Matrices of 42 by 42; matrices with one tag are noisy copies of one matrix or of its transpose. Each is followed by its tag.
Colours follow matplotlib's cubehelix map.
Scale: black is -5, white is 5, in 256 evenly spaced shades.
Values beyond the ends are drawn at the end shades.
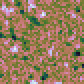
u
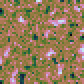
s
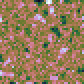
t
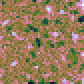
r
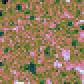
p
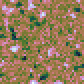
u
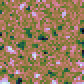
r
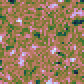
s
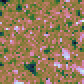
p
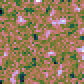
s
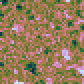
p
